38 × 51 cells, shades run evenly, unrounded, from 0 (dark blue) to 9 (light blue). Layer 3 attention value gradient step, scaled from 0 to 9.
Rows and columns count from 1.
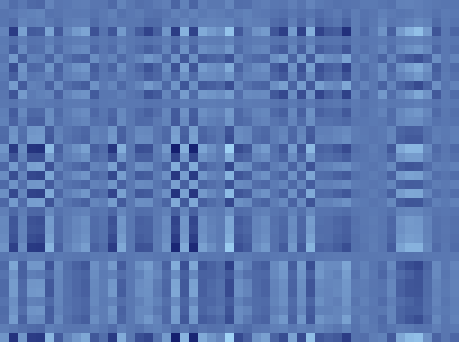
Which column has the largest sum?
26
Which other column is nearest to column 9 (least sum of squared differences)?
29
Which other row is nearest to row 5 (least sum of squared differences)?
12
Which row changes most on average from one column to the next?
38
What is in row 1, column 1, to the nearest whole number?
5
